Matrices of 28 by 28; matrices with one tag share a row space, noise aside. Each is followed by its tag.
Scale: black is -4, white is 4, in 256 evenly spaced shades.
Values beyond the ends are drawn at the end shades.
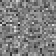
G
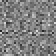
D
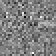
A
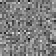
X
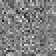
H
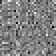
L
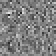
L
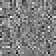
L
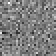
L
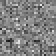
G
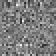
H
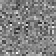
G
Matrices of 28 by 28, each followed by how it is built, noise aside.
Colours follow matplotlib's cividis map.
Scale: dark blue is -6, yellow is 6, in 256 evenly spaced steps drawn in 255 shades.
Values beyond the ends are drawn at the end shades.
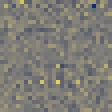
uneven rows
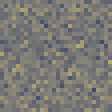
repeating columns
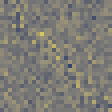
banded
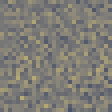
repeating columns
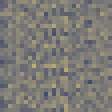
repeating rows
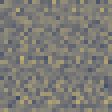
repeating columns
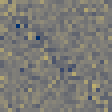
banded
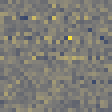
uneven rows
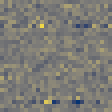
uneven rows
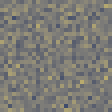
repeating columns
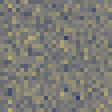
repeating rows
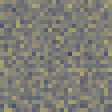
repeating columns
